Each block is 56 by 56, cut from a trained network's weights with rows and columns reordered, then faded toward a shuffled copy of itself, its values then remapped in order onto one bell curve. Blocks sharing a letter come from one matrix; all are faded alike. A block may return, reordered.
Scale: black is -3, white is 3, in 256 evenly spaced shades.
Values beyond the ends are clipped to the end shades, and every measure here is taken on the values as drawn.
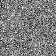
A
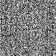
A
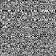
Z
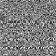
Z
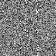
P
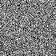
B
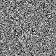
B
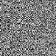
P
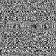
Z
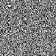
P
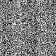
A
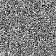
A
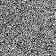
B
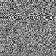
Z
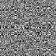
Z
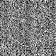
A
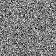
B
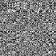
Z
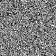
B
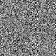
P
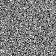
B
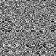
Z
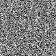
B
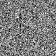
B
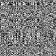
Z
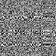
Z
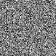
P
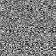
Z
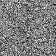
B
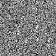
P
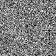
B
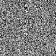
P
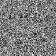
P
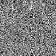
P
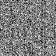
A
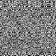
Z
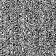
A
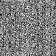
A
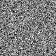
B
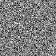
P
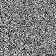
B
